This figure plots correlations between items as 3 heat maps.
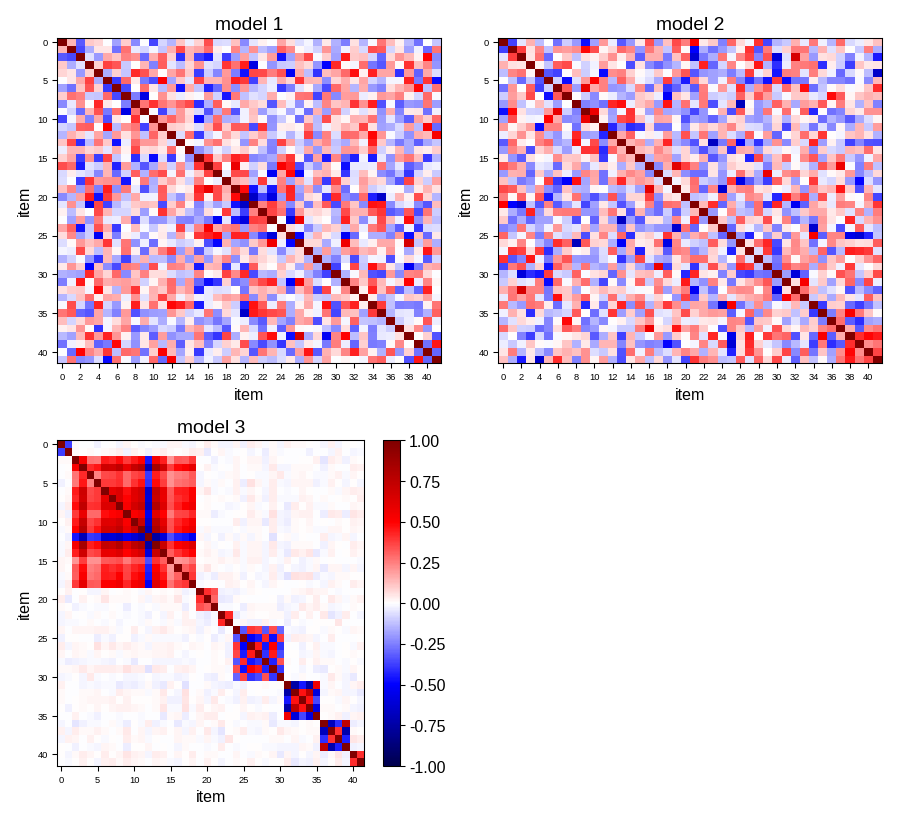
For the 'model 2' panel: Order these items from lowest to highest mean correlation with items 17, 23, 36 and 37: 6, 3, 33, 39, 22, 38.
39, 3, 22, 33, 6, 38
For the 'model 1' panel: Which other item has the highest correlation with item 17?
25
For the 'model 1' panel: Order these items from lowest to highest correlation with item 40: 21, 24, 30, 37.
21, 37, 24, 30
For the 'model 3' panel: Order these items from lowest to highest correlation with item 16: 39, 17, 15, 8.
39, 15, 17, 8
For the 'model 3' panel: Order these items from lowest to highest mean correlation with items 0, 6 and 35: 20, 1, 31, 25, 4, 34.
34, 1, 25, 20, 4, 31
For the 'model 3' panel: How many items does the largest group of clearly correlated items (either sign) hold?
17
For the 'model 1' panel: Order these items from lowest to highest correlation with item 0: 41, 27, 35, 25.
41, 27, 25, 35
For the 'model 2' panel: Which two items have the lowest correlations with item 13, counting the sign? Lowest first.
23, 26
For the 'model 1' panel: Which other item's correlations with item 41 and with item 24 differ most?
39
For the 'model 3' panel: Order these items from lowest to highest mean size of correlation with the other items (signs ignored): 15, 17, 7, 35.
35, 15, 17, 7
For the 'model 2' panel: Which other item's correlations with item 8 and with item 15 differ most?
26
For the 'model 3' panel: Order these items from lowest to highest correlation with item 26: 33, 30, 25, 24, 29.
25, 30, 33, 24, 29
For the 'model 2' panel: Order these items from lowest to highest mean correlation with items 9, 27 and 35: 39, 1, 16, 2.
16, 2, 39, 1
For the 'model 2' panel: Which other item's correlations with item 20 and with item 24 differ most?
19
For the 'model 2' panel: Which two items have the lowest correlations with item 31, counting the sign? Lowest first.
5, 11
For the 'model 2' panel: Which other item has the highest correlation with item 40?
38
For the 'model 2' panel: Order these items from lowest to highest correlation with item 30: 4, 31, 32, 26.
32, 4, 26, 31
